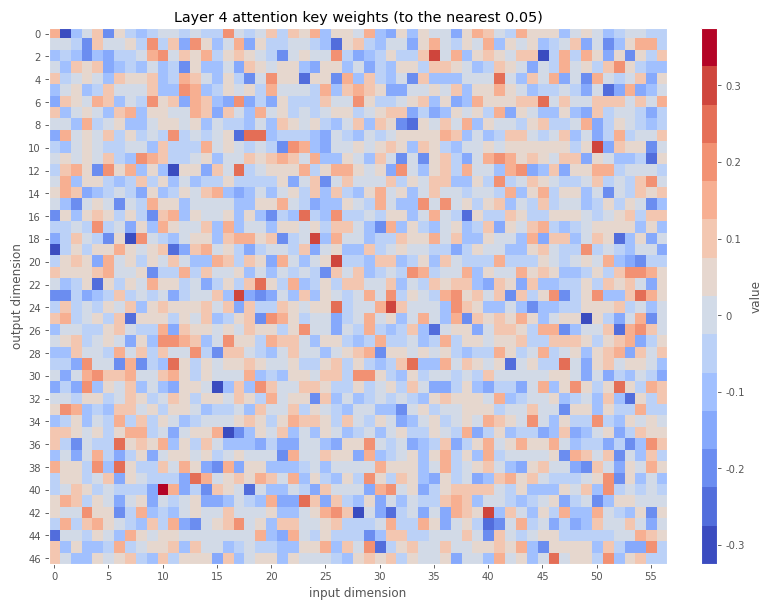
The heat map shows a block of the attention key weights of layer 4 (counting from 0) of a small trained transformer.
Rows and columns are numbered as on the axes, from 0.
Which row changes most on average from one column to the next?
4
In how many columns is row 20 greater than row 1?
23
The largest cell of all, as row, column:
40, 10
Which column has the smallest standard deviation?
27
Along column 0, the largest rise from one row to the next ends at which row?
45
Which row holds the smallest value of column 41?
43
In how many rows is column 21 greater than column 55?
19
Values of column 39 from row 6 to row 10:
0.15 0.05 -0.1 0 0
